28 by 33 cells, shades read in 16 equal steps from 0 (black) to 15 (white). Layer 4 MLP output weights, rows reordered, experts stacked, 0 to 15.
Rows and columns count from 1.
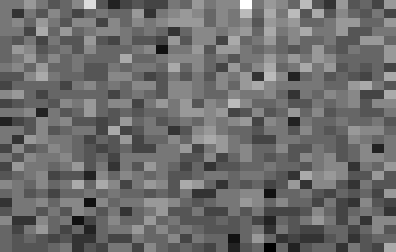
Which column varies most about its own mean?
23
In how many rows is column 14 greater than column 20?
14
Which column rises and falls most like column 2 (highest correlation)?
7
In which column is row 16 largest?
18
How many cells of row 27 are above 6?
4
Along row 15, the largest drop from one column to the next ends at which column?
11
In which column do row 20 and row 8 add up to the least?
8
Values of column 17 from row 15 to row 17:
8 9 4
